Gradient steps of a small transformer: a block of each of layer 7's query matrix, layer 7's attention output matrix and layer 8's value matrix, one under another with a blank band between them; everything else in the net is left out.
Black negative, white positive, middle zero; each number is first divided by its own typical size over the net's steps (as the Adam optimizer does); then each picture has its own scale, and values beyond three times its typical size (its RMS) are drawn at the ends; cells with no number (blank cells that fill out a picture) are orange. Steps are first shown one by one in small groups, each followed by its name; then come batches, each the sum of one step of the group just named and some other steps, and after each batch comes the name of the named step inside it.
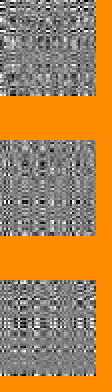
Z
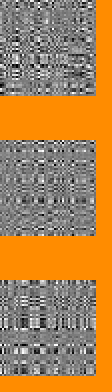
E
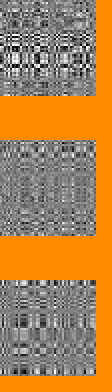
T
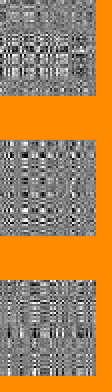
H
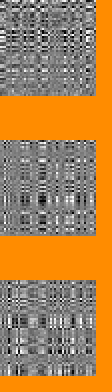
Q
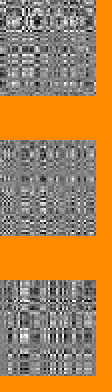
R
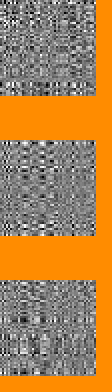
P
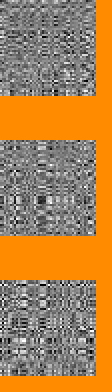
Q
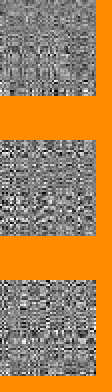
H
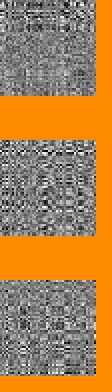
P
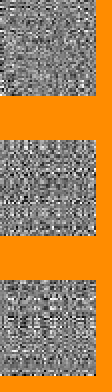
Z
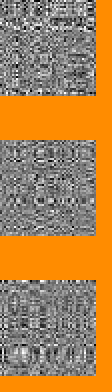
E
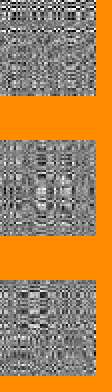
Z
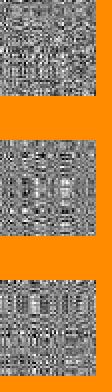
H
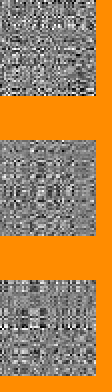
E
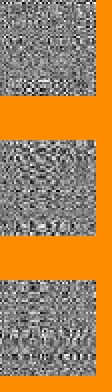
P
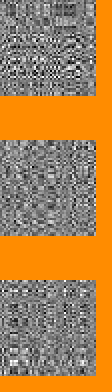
P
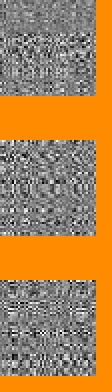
H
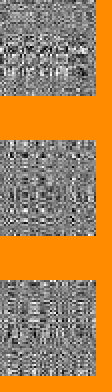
H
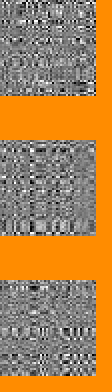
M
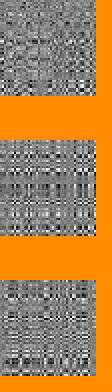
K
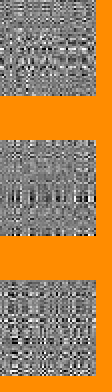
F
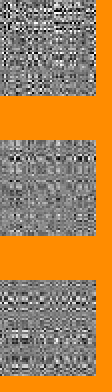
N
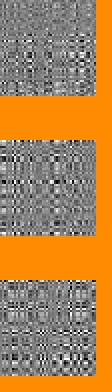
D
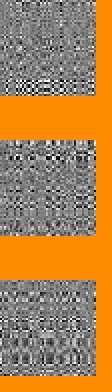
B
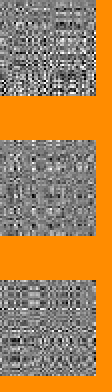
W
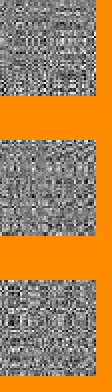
W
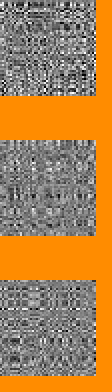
W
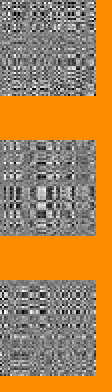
B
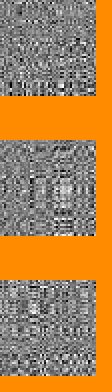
M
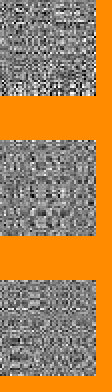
W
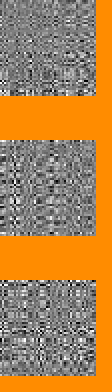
D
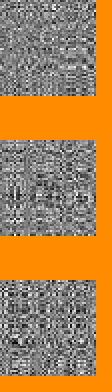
F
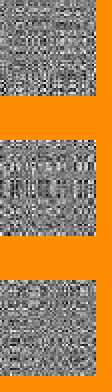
W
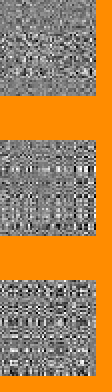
K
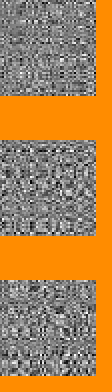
M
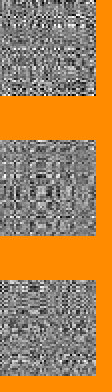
M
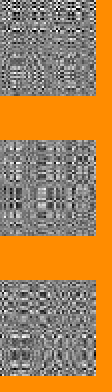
N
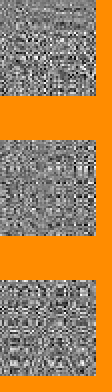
W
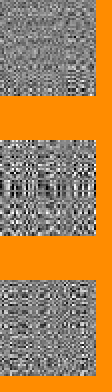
K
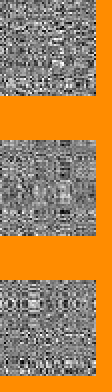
N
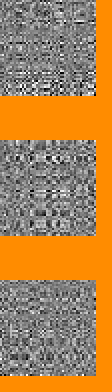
B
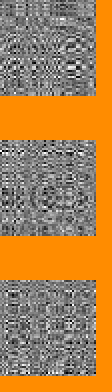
F
